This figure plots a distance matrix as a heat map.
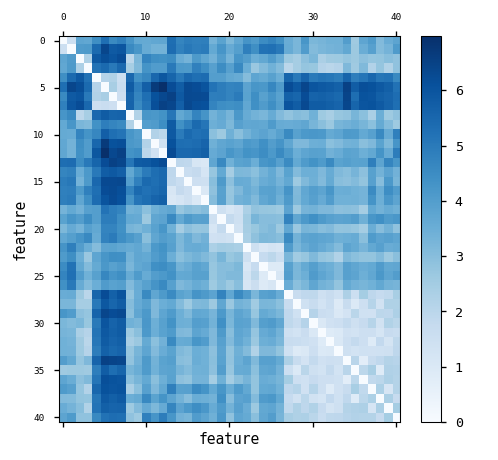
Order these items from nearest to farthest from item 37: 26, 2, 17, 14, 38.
38, 2, 26, 14, 17
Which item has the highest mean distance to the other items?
5
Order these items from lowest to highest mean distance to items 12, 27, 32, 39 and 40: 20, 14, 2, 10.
2, 20, 10, 14
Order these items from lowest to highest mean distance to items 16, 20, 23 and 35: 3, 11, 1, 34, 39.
34, 39, 3, 1, 11
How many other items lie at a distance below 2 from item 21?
3
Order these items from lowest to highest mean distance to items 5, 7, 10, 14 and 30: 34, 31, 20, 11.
20, 31, 34, 11
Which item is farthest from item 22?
1
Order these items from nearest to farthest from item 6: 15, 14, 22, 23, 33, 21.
22, 23, 21, 33, 14, 15
